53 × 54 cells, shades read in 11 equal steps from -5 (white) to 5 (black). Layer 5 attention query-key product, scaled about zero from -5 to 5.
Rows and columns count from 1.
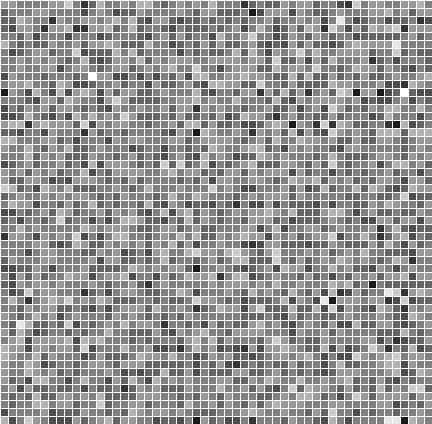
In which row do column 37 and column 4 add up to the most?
16
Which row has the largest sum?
26
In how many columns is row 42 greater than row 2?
20
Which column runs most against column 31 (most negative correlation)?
48
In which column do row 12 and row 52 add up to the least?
51
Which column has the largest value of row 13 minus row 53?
49
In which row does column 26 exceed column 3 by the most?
41
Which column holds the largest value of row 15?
35
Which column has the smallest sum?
42
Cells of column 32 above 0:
18
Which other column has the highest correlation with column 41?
25
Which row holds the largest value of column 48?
12
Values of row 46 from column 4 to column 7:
-2 -1 2 1
